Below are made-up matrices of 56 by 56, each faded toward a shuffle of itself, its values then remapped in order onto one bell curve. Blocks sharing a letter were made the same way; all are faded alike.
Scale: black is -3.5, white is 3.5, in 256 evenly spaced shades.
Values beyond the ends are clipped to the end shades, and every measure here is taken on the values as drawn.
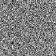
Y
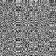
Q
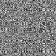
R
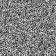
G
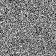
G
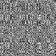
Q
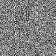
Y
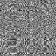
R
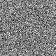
G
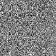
Y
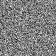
G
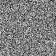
G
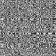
R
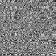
R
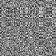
Q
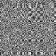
Q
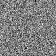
G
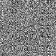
Y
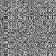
Q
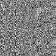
Y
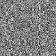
Y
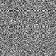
R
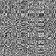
Q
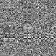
R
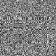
R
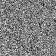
G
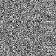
Y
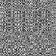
Q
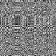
Q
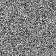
G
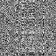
Y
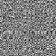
Q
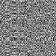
Q
